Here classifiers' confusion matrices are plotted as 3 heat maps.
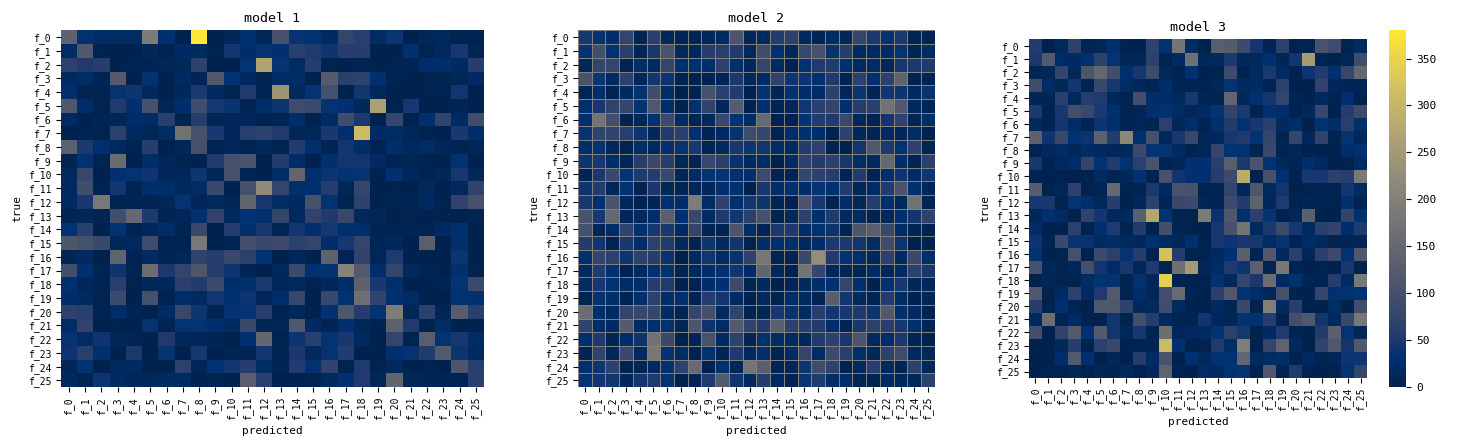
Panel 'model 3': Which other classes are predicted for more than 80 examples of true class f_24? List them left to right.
f_3, f_10, f_16
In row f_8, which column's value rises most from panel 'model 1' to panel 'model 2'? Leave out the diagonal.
f_21
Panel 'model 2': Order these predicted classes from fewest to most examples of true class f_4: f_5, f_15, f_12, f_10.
f_12, f_15, f_10, f_5
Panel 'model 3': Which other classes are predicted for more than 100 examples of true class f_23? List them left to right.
f_10, f_16, f_19, f_25
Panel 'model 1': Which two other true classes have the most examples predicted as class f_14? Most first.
f_10, f_21
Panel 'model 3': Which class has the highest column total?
f_10
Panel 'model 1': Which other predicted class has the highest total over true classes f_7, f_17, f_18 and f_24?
f_8
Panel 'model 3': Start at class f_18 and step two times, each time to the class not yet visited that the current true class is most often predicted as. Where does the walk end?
f_16
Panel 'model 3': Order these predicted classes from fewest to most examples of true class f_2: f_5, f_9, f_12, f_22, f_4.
f_12, f_22, f_9, f_4, f_5
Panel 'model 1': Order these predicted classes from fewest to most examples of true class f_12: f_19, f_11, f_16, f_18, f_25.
f_19, f_16, f_18, f_25, f_11
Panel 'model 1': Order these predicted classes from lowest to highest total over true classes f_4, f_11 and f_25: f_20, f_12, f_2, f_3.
f_2, f_3, f_20, f_12
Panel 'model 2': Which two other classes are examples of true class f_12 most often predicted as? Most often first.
f_8, f_24
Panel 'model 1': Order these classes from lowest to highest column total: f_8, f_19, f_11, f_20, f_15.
f_19, f_15, f_20, f_11, f_8
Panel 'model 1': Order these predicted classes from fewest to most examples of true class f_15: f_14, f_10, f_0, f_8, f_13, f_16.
f_10, f_16, f_14, f_13, f_0, f_8
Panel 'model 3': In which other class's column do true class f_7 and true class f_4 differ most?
f_0
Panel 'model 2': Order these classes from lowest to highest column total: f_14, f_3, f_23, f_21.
f_14, f_21, f_3, f_23
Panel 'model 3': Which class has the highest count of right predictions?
f_7
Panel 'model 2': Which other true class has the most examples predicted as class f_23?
f_3
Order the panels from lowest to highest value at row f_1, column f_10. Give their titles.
model 3, model 1, model 2
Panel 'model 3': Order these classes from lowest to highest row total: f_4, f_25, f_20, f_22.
f_25, f_4, f_20, f_22
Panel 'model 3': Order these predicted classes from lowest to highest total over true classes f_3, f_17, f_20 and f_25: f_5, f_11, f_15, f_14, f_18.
f_14, f_15, f_11, f_5, f_18
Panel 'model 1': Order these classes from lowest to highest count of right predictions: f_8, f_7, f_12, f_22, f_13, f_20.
f_12, f_13, f_8, f_22, f_7, f_20
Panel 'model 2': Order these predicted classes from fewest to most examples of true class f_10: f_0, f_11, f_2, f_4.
f_0, f_11, f_4, f_2
